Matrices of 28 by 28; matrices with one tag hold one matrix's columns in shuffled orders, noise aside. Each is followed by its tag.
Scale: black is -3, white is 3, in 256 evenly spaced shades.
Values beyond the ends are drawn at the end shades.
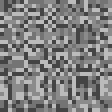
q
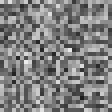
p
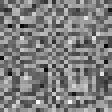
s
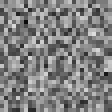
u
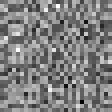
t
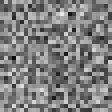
t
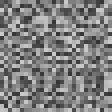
s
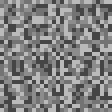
p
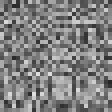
q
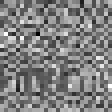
s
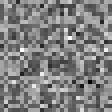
p
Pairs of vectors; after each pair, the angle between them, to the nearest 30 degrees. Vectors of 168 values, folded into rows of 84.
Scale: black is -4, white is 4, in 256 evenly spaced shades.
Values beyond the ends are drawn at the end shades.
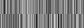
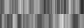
90 degrees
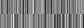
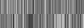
150 degrees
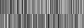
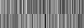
150 degrees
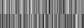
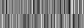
90 degrees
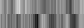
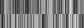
120 degrees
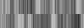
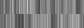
150 degrees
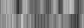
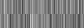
90 degrees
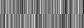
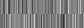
60 degrees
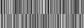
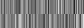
60 degrees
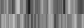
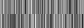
120 degrees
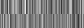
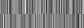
30 degrees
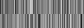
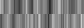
120 degrees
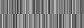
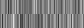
120 degrees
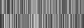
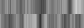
90 degrees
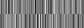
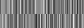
120 degrees
